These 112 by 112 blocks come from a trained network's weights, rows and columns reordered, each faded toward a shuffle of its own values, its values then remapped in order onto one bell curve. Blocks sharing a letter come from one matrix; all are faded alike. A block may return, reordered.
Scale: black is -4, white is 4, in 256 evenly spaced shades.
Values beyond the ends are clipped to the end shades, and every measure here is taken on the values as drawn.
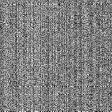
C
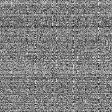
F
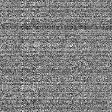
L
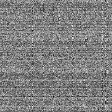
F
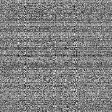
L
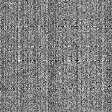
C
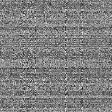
F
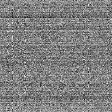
F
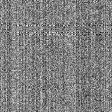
C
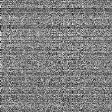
L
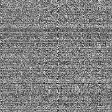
F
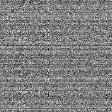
L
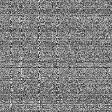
F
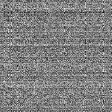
F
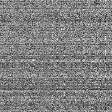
L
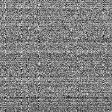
F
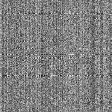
C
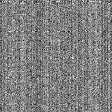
C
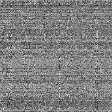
F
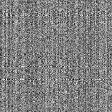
C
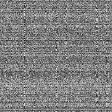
L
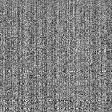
C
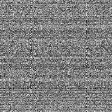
F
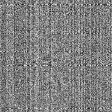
C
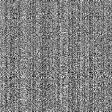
C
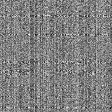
C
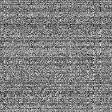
L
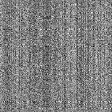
C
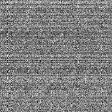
L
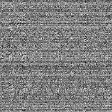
L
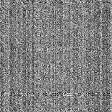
C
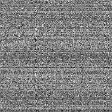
L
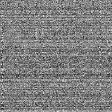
L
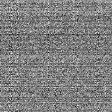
F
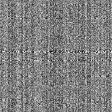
C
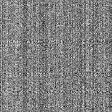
C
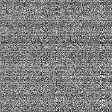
F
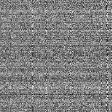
F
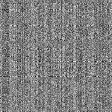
C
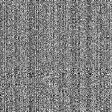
C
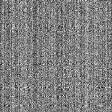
C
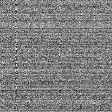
L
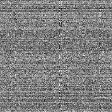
L
